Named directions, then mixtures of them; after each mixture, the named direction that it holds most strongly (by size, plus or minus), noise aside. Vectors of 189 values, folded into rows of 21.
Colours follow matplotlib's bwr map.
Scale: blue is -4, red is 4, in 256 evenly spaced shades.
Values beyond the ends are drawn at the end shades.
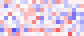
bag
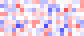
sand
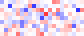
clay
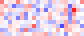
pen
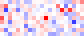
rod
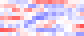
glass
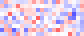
bag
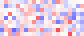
bag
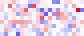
clay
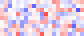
clay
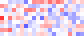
glass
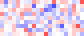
pen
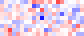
bag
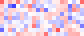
pen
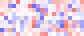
pen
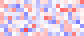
pen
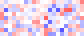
sand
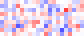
sand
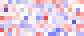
rod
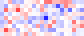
rod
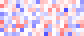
sand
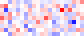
rod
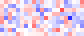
bag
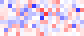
clay
